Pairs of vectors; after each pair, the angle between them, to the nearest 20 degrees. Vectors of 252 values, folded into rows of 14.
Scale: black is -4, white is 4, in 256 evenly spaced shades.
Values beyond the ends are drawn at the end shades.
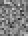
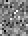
60 degrees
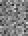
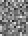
60 degrees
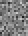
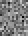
20 degrees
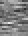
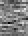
160 degrees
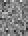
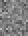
40 degrees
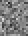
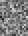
120 degrees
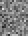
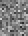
100 degrees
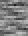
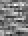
160 degrees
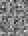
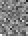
80 degrees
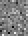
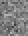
80 degrees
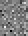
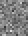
140 degrees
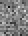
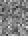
100 degrees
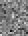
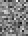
120 degrees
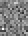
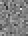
80 degrees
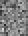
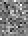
80 degrees
